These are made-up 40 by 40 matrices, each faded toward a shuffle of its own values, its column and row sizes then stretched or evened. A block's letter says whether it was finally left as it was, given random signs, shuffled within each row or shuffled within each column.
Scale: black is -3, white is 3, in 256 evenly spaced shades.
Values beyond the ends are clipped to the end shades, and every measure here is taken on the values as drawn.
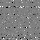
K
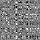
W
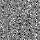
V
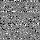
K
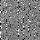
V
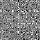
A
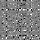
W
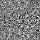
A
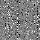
V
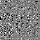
A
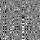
W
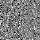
V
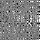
W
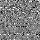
K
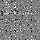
A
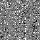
V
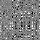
W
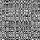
W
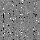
V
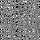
W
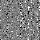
V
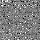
K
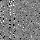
V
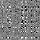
W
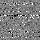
K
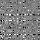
W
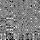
W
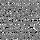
K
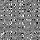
W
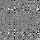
A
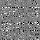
A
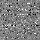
K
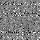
K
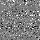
K
